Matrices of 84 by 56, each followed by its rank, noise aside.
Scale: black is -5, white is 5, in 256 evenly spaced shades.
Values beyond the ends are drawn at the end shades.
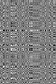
two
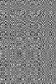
four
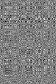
four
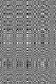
two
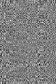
six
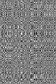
four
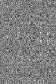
eight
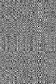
six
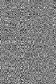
eight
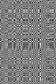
two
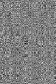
six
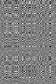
two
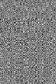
six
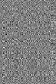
six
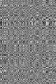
three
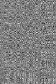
six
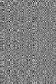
four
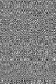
six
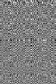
four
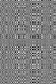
two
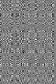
four
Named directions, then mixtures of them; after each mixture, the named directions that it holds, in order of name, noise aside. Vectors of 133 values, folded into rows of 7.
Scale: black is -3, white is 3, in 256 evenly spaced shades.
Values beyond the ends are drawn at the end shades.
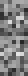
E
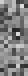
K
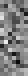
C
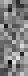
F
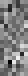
F.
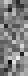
F.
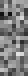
E.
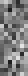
F.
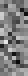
C.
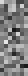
C, K.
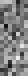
F, K.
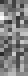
E, K.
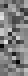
C.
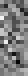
C.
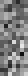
E, F.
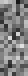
F, K.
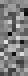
C, E.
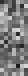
K.
